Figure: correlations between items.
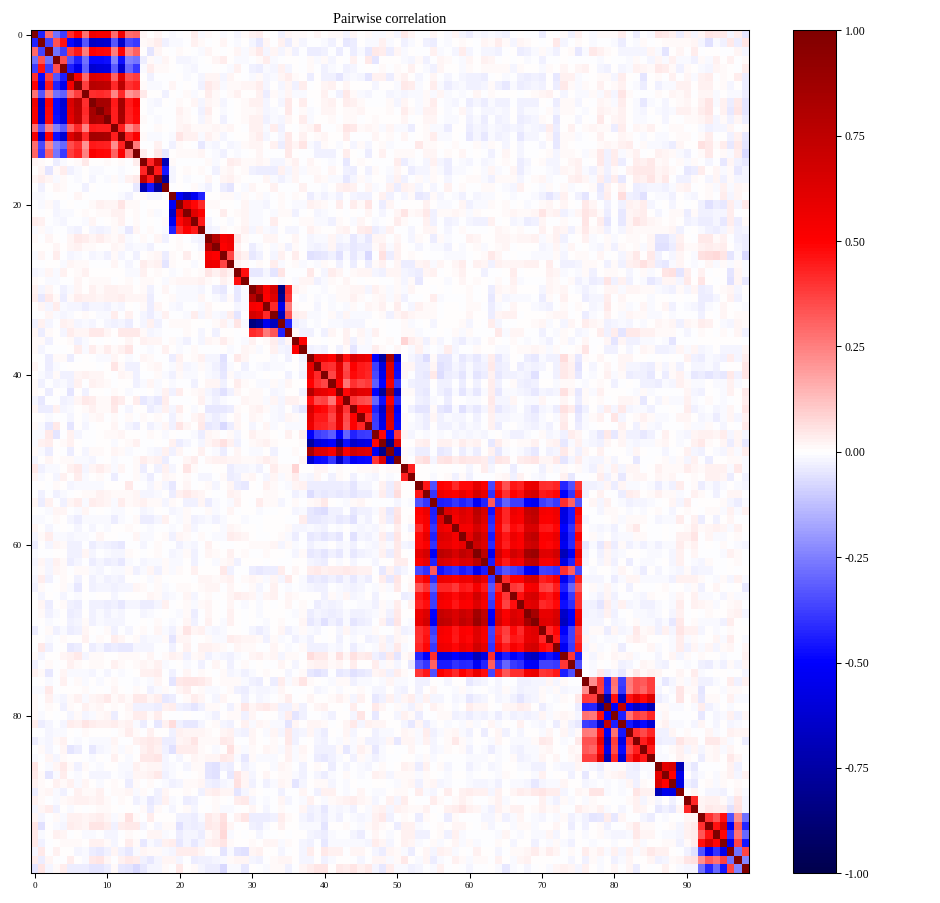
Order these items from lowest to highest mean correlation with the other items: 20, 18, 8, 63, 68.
63, 18, 20, 8, 68
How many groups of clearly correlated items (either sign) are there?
14
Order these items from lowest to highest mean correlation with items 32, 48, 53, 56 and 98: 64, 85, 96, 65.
85, 96, 65, 64
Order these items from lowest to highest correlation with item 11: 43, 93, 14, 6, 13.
93, 43, 13, 14, 6
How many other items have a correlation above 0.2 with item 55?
3
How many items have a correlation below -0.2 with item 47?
10
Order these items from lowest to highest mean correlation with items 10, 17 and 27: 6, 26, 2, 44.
44, 26, 2, 6
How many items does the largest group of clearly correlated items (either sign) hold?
23
